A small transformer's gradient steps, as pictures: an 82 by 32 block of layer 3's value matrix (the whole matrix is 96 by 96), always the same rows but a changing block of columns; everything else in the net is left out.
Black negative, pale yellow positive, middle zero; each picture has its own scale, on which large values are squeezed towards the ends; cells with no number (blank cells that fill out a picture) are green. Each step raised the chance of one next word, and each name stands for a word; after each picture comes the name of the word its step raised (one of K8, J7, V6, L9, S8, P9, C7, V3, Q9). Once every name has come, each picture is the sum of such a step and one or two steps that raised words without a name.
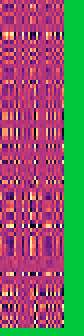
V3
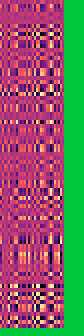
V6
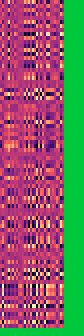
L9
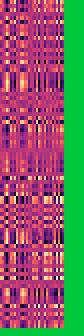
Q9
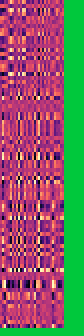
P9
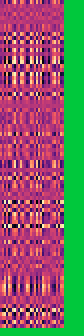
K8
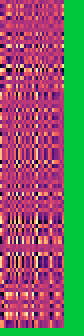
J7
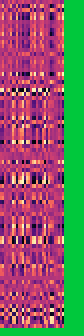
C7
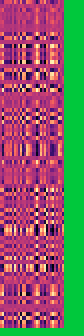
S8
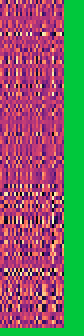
J7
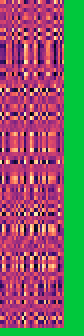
S8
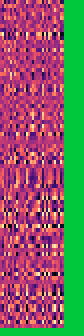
V3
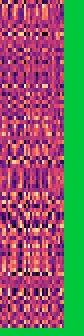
V3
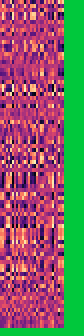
C7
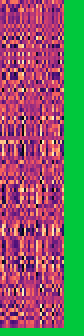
S8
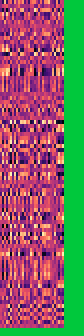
Q9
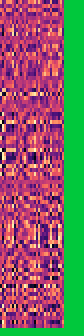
L9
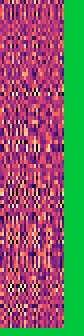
V6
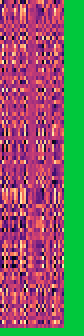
S8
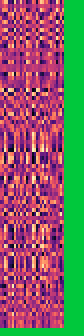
Q9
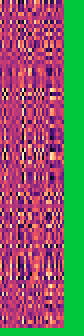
Q9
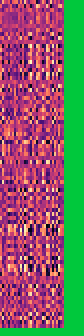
S8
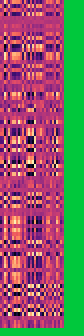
J7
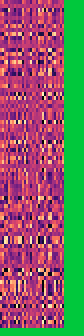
P9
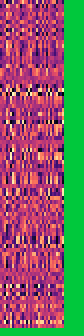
V6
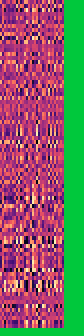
P9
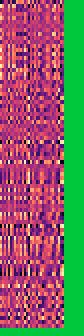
S8
